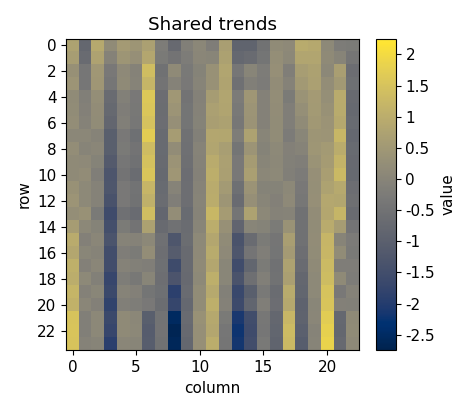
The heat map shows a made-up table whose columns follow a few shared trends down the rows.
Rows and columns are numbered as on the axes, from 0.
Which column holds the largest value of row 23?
20
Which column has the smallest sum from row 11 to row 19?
3
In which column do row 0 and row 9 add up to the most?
6
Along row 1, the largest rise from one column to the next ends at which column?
2
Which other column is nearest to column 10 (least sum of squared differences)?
4
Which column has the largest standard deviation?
8
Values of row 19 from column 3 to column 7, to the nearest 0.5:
-1.5 0 0 -0.5 -0.5
